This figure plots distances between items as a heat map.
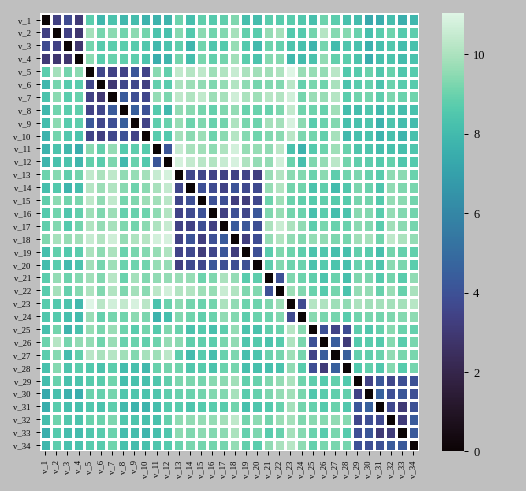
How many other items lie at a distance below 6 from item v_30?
5
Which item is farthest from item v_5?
v_23
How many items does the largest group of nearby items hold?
8
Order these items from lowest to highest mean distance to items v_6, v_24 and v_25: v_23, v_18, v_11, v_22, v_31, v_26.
v_26, v_23, v_11, v_31, v_22, v_18
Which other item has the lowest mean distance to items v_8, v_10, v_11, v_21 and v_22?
v_6
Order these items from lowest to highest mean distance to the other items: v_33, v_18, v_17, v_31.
v_31, v_33, v_17, v_18
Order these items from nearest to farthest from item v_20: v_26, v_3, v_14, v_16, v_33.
v_14, v_16, v_3, v_26, v_33
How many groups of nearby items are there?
8
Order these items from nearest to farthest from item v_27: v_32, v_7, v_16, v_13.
v_16, v_13, v_32, v_7
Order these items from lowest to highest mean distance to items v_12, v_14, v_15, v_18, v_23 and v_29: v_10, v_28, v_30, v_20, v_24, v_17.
v_20, v_17, v_24, v_30, v_28, v_10
